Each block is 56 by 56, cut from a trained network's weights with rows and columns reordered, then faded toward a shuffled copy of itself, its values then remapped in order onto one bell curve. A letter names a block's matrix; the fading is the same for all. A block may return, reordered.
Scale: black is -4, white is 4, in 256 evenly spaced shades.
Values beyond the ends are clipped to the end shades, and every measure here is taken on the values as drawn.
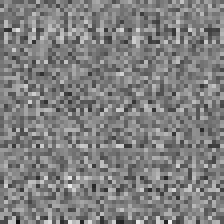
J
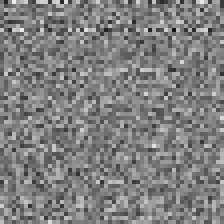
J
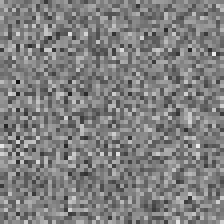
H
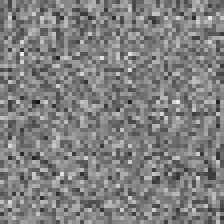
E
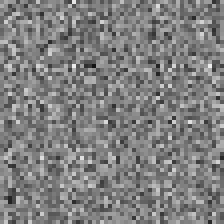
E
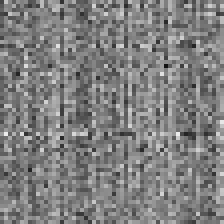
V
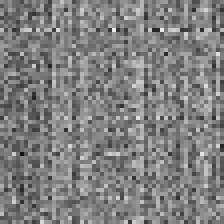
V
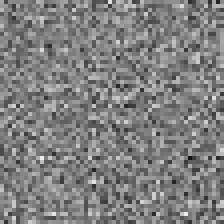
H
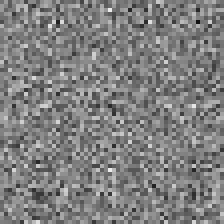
H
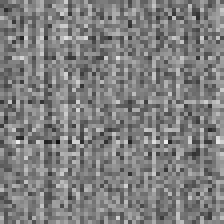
V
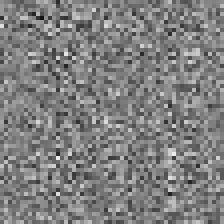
E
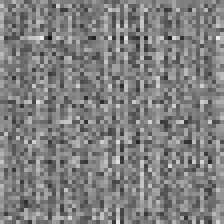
V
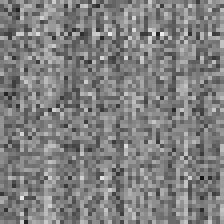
V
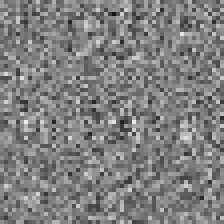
E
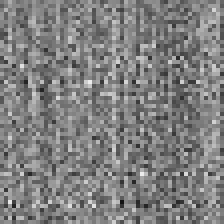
V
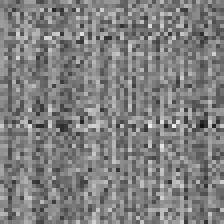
V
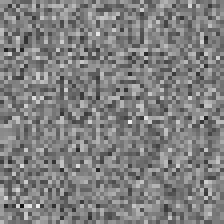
H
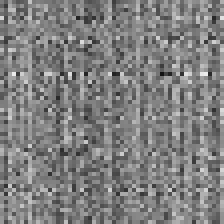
V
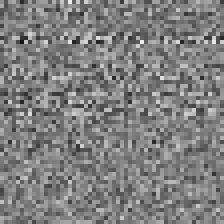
J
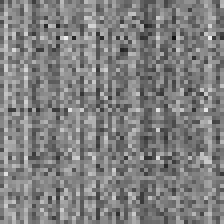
V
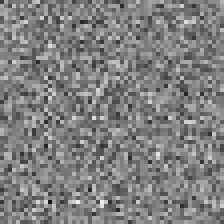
E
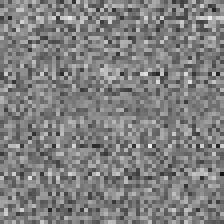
J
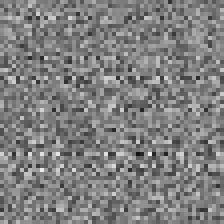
J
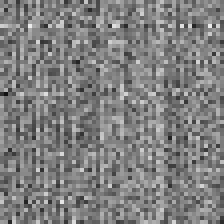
V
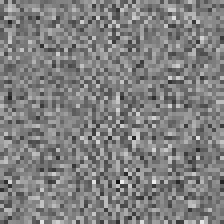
E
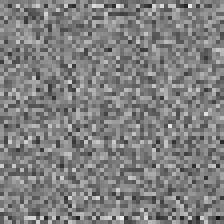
J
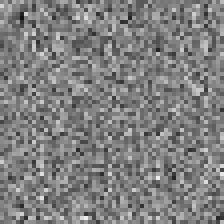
H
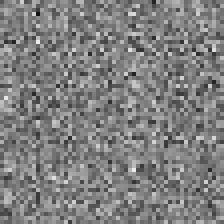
E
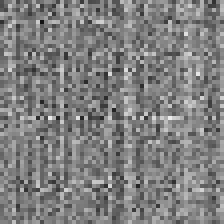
V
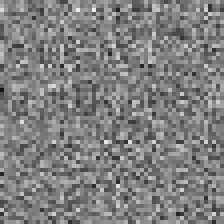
E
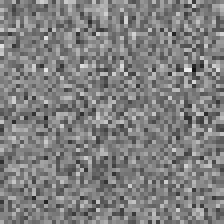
E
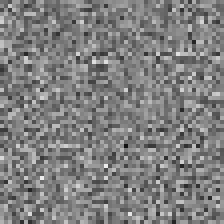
H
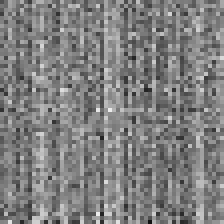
V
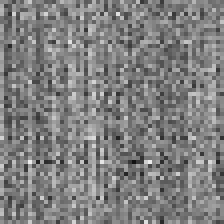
V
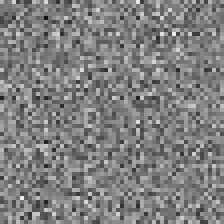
H
